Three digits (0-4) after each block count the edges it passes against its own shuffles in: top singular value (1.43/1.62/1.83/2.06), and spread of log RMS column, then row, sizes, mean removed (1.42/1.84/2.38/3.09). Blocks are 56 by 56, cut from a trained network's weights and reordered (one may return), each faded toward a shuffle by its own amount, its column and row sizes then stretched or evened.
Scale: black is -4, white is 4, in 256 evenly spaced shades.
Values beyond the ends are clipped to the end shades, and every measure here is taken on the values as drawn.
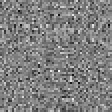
3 0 1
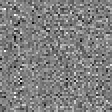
3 2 0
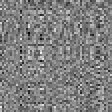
4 3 0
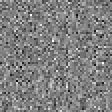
3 1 0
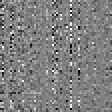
3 4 1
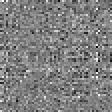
4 2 2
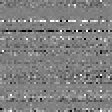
3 0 4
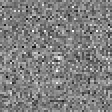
2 0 2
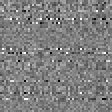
2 0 3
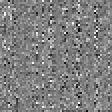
1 4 0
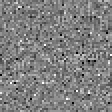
0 0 1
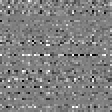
4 1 4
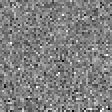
0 0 1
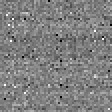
0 1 1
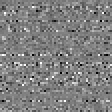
2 0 4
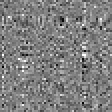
4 2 1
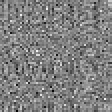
3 0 0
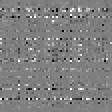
2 2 4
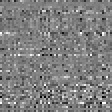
4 1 4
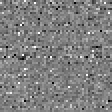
0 0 3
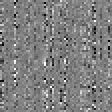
3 4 0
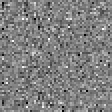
1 1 1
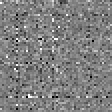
1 1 2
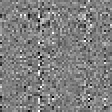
3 3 1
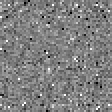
0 0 0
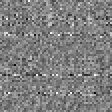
2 0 3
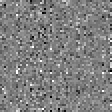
0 3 0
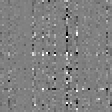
3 3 1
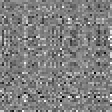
4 1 3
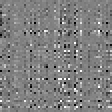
4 4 3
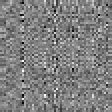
4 3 0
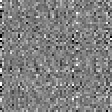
4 3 2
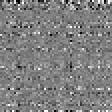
3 1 4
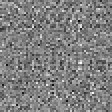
3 0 1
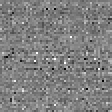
0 1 2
